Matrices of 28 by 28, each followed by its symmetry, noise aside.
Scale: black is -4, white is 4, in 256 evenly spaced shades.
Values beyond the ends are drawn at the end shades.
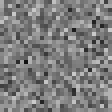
same after a half turn.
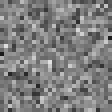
symmetric across the other diagonal.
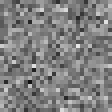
same after a half turn.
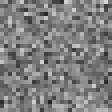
antisymmetric.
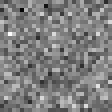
mirrored left to right.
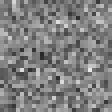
no symmetry.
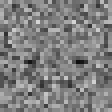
mirrored left to right.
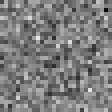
symmetric.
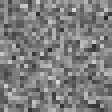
no symmetry.
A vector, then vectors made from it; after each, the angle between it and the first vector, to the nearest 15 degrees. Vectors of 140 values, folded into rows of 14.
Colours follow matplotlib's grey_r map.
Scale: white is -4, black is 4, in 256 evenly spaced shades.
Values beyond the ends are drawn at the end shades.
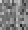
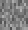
105 degrees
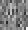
120 degrees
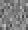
90 degrees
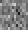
120 degrees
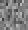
90 degrees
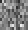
135 degrees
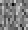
60 degrees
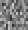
90 degrees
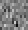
105 degrees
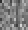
150 degrees
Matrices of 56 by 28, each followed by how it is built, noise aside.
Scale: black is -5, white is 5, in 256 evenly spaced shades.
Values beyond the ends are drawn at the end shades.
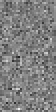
low rank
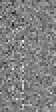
uneven columns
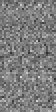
repeating columns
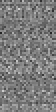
repeating columns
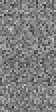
repeating columns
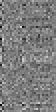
low rank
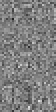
low rank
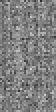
blocks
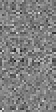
low rank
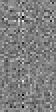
low rank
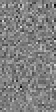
low rank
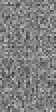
blocks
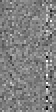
uneven columns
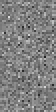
uneven columns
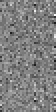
uneven columns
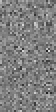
low rank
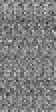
repeating columns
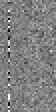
uneven columns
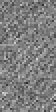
Hankel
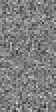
repeating columns
